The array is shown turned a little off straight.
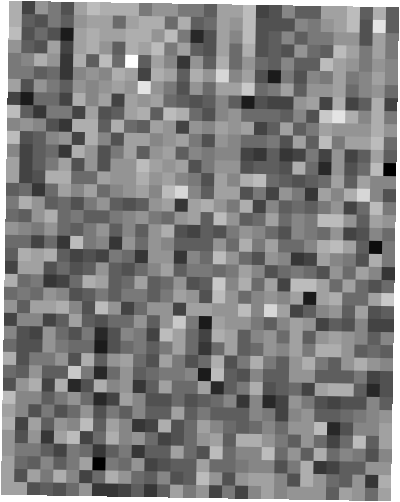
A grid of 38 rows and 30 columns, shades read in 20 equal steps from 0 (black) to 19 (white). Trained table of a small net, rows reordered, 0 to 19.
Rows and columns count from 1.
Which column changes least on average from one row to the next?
18
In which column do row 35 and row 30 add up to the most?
25
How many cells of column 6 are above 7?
27
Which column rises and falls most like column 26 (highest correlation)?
12
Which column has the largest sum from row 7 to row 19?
26
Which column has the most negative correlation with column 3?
14
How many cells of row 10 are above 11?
9
